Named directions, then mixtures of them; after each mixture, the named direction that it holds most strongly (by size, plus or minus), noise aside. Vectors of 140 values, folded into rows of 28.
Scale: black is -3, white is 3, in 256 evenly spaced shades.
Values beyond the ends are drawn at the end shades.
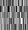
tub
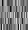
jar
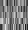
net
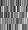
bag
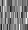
jar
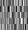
tub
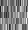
bag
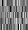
jar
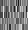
bag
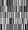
net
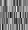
jar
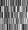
bag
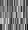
net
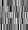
jar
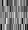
net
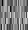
jar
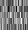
tub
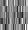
net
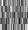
net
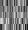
net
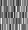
bag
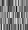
jar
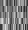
net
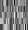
net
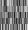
jar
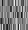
jar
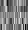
net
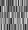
tub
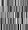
jar
